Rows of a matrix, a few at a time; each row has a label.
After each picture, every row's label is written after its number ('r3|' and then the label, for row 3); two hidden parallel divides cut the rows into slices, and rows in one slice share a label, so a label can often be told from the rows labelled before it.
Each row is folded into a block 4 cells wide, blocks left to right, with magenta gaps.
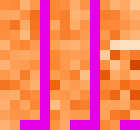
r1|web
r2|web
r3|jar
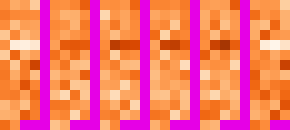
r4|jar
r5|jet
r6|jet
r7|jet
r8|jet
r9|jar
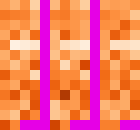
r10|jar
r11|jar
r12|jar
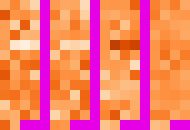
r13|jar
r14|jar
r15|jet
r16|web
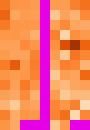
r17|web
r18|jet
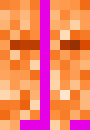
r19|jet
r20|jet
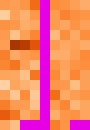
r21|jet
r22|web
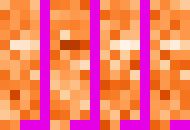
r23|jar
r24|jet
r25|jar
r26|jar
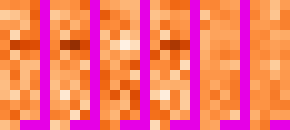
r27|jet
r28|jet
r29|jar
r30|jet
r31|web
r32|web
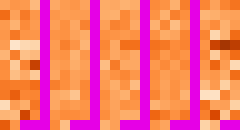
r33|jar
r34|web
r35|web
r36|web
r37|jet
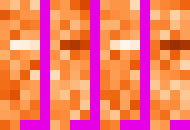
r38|jar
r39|jet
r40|jar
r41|jet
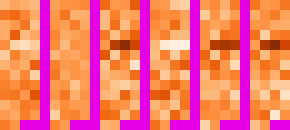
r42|jar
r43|web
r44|jet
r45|jar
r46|jet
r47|jet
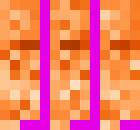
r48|jet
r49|jet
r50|jet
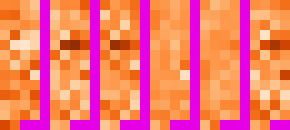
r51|jar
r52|jet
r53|jet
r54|web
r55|web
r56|jet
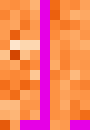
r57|jar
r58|web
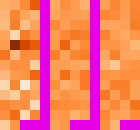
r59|jet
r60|web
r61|web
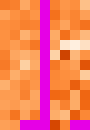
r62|web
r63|jar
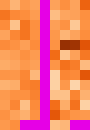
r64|web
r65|jet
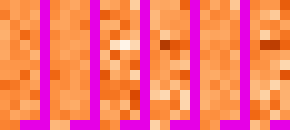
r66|web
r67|web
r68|jar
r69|jet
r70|web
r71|jet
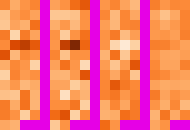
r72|jet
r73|jet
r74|jar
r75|web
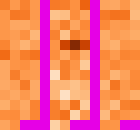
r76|web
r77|jet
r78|web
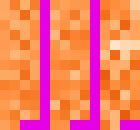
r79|web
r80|web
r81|jar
